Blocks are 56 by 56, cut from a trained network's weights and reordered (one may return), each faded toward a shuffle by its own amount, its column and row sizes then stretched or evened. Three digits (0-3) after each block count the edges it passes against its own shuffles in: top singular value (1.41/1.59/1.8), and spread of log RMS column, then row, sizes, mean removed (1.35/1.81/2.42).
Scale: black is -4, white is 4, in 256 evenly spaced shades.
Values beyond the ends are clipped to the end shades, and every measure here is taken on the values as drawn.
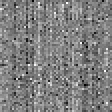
3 2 0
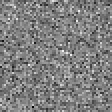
0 0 0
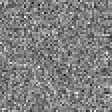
0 0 0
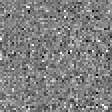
0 1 2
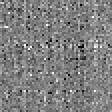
2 0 2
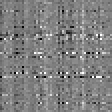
3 2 3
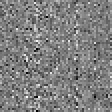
0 3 1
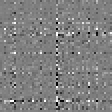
3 3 3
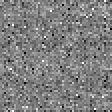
0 1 0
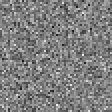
0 0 0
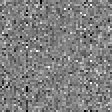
0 2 0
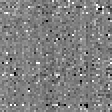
0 2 2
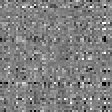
3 2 3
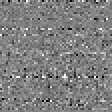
0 1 3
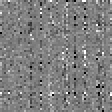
1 3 1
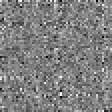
1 2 2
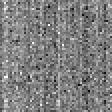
3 1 0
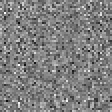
2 2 1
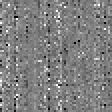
1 3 0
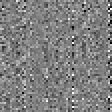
3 3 1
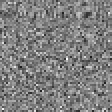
2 0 2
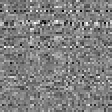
3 0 3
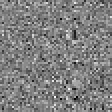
2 2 2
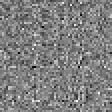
2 1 2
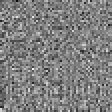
3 1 1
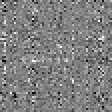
1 3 2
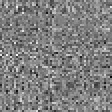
3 2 2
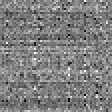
3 2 0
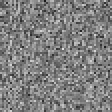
2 0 0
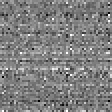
3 1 3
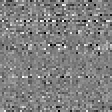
2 1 3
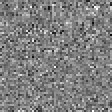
1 1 2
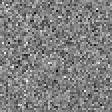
0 0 1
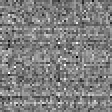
3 1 1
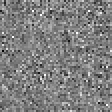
0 1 1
